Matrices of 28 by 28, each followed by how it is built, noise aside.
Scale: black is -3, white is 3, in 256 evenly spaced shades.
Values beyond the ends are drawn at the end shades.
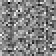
repeating rows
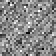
Hankel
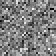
Hankel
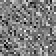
Toeplitz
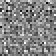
repeating columns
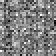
blocks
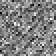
Hankel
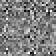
low rank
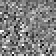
lower triangular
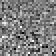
lower triangular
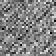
Hankel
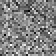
Toeplitz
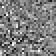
lower triangular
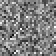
repeating rows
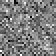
Toeplitz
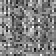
blocks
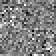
block diagonal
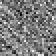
Toeplitz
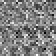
repeating columns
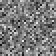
Hankel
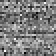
blocks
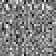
low rank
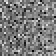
repeating rows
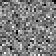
repeating columns
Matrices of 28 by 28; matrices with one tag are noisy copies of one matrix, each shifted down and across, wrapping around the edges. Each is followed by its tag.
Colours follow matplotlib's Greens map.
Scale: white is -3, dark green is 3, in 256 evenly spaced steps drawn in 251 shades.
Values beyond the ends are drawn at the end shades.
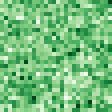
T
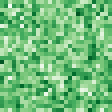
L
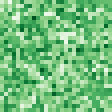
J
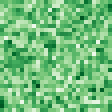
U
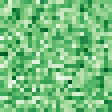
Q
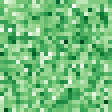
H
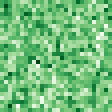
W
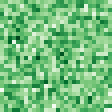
Q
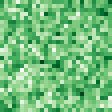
W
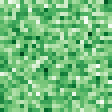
Q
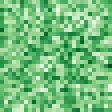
L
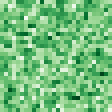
U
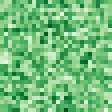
Q
